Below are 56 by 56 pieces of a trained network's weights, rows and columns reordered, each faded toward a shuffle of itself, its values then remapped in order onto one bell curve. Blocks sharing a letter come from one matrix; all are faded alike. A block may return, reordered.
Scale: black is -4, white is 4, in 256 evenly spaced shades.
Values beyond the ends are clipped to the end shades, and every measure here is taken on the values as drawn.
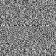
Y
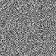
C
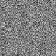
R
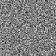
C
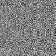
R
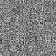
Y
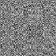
C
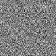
C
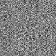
Y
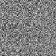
C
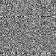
Y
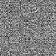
C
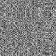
R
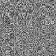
Y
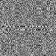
Y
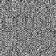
R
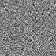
R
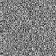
R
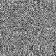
C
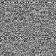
Y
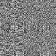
Y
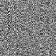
C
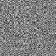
R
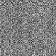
Y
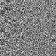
C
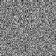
C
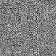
R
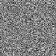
R
